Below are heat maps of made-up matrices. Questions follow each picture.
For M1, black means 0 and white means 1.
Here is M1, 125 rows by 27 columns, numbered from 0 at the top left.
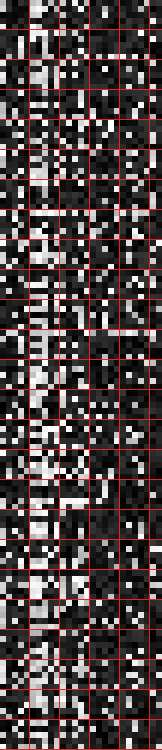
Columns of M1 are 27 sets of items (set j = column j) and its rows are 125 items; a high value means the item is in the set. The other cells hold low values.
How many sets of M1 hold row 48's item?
3
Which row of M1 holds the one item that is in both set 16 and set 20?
9
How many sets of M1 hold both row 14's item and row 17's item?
2
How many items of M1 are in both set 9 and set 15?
7
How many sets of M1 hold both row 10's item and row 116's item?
4
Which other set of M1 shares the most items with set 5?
6
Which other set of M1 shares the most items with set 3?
7
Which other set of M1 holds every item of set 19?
22
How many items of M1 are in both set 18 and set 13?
7
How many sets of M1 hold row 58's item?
2
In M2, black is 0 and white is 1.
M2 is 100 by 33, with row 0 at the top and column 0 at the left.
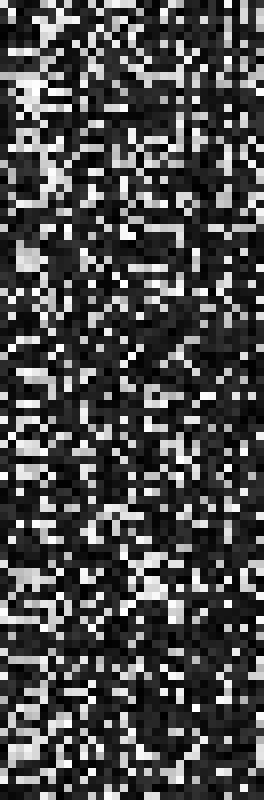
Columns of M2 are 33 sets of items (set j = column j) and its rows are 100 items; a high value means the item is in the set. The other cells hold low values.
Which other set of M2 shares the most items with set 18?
19
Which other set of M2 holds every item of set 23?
15
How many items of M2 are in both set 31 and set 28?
6
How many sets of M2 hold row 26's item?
7
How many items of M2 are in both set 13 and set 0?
4
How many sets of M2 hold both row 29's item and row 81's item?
1
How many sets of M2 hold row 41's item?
2
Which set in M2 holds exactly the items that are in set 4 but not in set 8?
24
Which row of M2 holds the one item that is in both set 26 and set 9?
63
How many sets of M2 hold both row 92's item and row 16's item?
2
